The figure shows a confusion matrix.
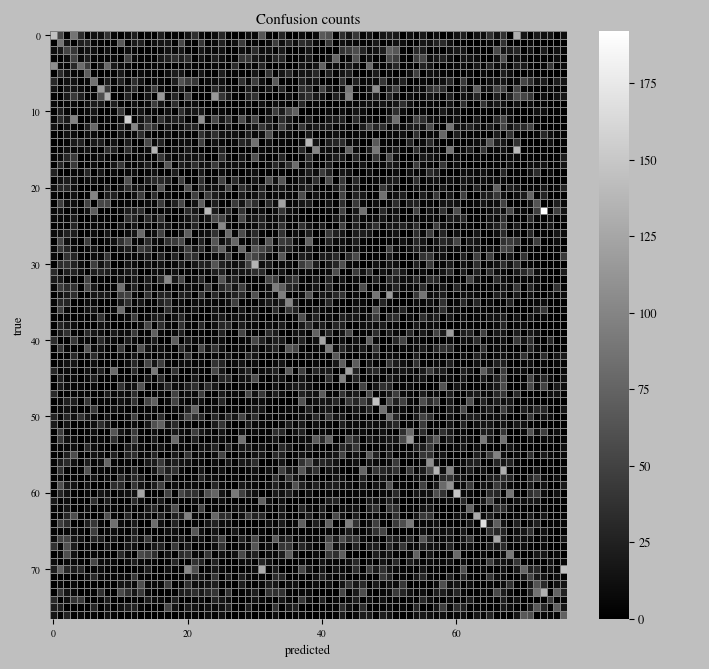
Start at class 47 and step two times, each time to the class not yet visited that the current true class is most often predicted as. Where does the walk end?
18
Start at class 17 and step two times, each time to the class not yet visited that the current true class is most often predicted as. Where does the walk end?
10
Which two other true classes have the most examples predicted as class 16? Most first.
8, 51
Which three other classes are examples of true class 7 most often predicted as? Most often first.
48, 44, 63
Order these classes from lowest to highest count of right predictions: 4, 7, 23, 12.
4, 12, 7, 23
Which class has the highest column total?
67
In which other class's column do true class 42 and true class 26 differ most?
13
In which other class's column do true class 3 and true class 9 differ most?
42
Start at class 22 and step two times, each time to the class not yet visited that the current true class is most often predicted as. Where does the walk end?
50
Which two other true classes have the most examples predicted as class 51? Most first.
11, 2
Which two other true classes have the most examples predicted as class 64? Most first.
53, 44
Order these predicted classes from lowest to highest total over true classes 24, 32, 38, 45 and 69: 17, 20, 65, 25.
20, 65, 17, 25
